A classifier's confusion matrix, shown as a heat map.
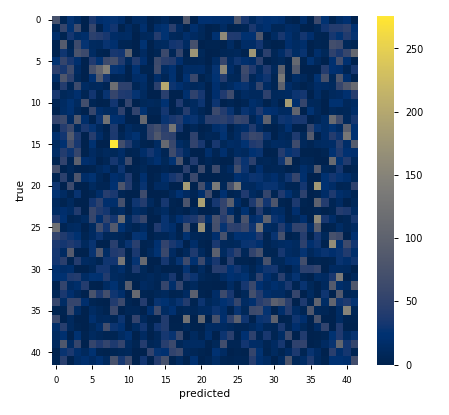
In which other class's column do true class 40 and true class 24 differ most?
36
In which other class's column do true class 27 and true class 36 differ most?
38
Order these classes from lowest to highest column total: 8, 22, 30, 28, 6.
30, 6, 22, 28, 8
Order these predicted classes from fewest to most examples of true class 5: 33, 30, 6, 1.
30, 6, 1, 33
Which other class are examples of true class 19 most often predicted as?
3
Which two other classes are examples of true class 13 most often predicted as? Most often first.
16, 40
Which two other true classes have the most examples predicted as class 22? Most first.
20, 28
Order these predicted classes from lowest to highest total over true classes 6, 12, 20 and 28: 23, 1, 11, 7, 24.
11, 1, 24, 23, 7
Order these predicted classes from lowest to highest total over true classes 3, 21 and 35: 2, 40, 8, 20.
20, 2, 8, 40
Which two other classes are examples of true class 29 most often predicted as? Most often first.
9, 12
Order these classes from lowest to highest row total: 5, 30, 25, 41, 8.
30, 41, 5, 8, 25
